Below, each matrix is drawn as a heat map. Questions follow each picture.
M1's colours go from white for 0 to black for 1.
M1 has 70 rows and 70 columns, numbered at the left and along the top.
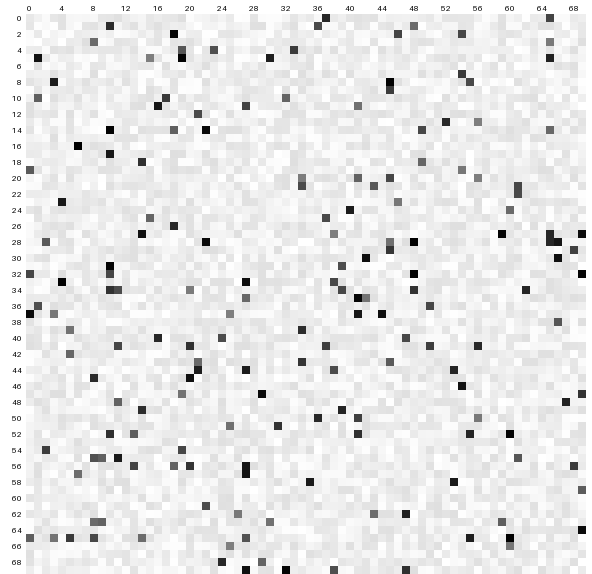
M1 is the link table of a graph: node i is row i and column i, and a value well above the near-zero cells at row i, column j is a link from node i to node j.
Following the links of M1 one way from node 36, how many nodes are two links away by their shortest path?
4
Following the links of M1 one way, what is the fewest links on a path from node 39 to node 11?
2
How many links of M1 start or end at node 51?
2
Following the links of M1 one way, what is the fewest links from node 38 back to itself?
5
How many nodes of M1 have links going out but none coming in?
8
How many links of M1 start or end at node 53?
2
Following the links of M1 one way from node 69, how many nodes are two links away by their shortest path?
9
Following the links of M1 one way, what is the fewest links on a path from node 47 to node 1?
4
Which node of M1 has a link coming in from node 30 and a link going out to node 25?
node 66
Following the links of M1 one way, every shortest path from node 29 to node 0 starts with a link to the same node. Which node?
node 45
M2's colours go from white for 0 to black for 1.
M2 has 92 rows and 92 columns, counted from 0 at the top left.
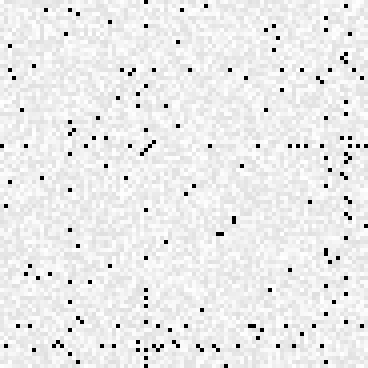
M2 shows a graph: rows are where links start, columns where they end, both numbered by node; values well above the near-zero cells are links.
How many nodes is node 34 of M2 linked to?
4
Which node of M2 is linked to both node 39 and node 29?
node 81
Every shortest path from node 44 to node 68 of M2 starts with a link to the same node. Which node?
node 86
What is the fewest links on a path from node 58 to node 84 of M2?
5
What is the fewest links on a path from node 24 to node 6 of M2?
6
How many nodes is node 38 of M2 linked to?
3
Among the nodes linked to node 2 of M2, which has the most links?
node 17
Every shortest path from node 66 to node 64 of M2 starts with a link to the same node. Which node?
node 7
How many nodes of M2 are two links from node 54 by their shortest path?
6
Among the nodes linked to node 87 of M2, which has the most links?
node 36
